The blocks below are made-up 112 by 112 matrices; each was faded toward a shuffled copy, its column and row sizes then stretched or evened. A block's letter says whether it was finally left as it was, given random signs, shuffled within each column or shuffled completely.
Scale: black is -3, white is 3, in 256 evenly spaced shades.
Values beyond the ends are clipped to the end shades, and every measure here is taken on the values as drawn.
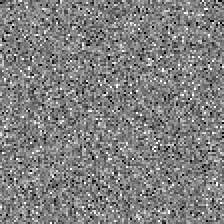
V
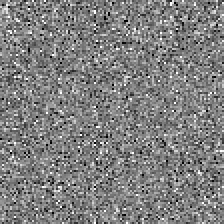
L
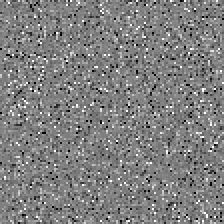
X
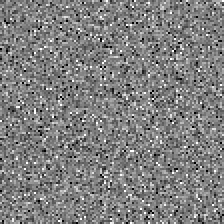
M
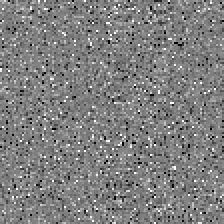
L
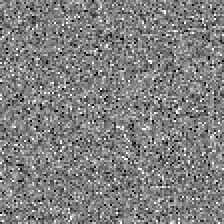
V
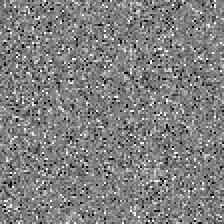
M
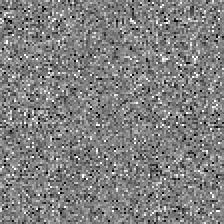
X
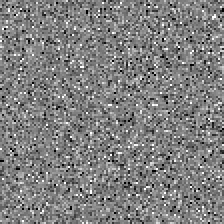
M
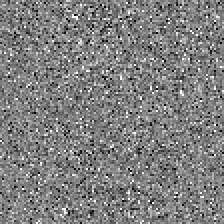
X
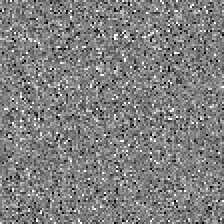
X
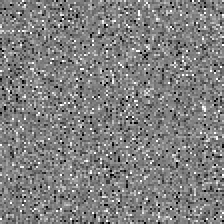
M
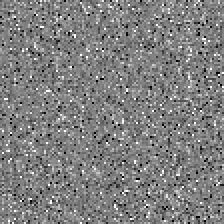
M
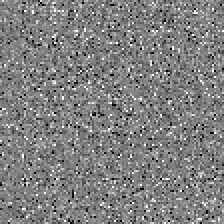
L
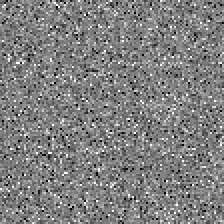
V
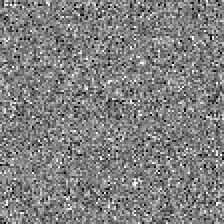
X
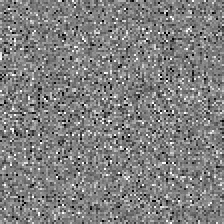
L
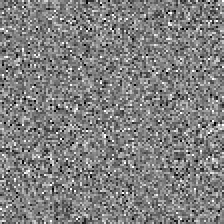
L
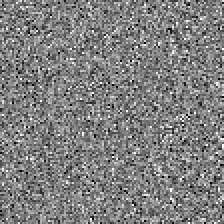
M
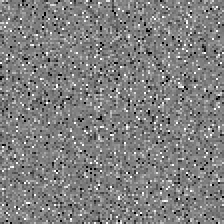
M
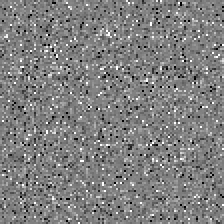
L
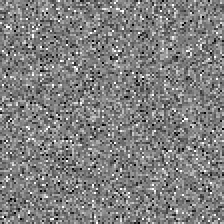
M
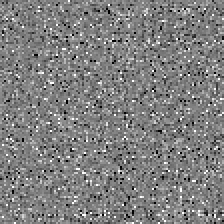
L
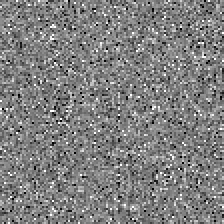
M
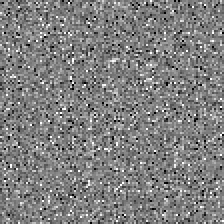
L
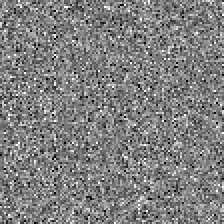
M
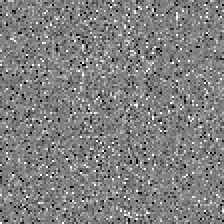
M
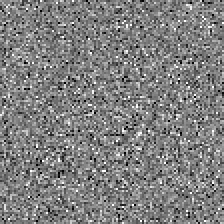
L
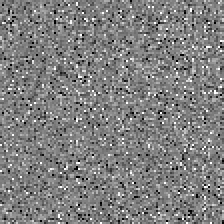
L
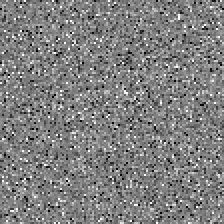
V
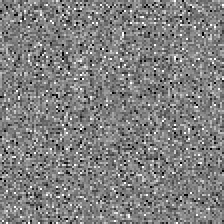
L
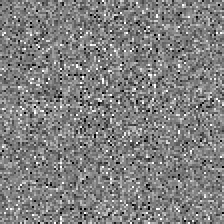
X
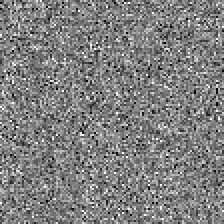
M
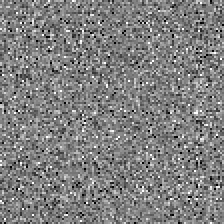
L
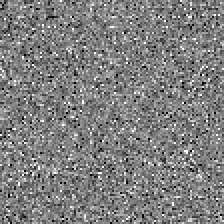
X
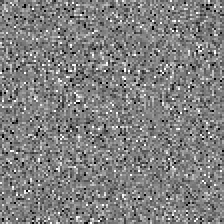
L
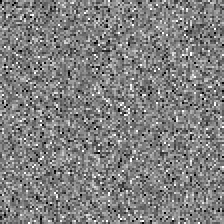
M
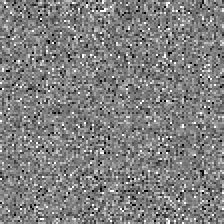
L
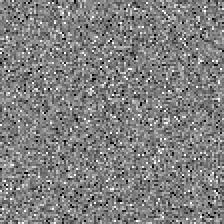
V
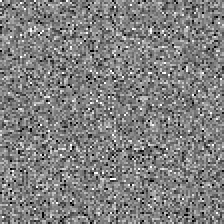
L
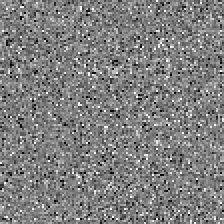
X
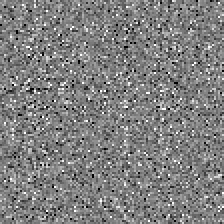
L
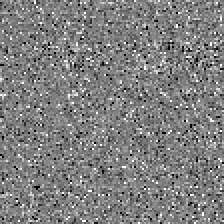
X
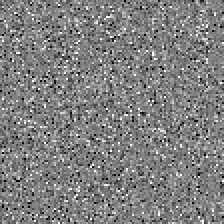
M
